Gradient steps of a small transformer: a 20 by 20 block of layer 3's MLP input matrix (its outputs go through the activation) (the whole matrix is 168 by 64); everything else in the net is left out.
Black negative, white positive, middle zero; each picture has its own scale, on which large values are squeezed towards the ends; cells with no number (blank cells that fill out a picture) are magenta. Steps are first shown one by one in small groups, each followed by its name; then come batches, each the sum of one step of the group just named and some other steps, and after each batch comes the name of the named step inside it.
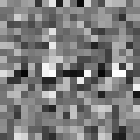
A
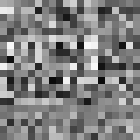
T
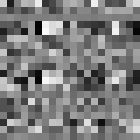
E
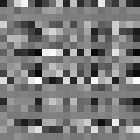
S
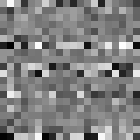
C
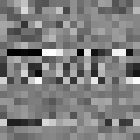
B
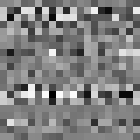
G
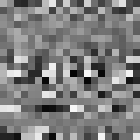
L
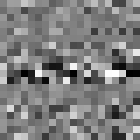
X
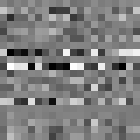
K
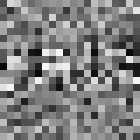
B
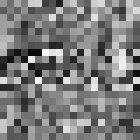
B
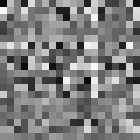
T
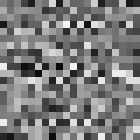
L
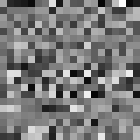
L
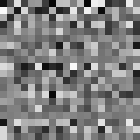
G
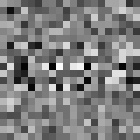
A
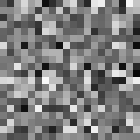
E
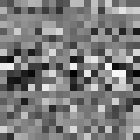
X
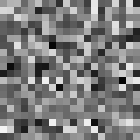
E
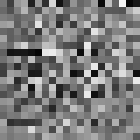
B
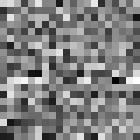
C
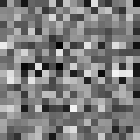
L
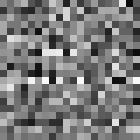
S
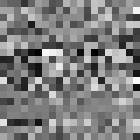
B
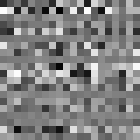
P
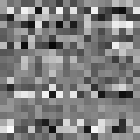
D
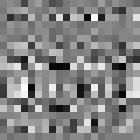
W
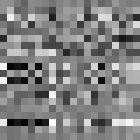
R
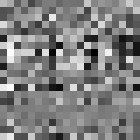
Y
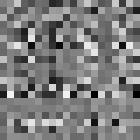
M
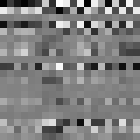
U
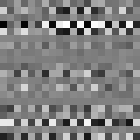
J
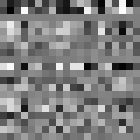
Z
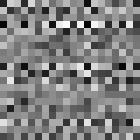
J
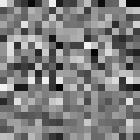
Y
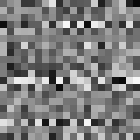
J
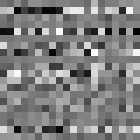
P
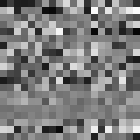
U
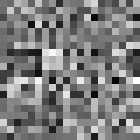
D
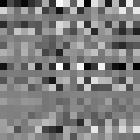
U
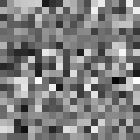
D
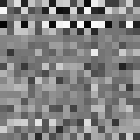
J
